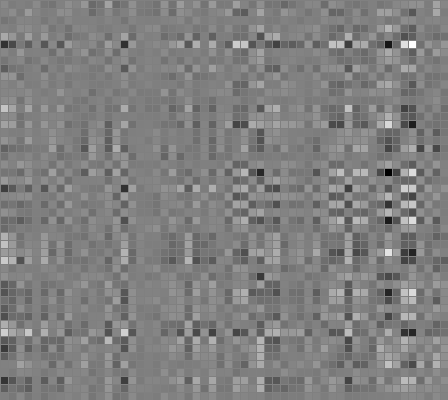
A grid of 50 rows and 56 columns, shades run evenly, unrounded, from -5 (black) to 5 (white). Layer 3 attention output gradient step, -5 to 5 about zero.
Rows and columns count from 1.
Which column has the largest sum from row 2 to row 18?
49
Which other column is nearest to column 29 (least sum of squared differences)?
37
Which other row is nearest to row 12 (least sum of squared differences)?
47
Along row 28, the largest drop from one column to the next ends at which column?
53
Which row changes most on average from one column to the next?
6
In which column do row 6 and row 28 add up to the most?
52
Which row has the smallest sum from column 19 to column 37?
33
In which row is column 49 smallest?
22
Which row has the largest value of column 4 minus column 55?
42
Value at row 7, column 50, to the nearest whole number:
1
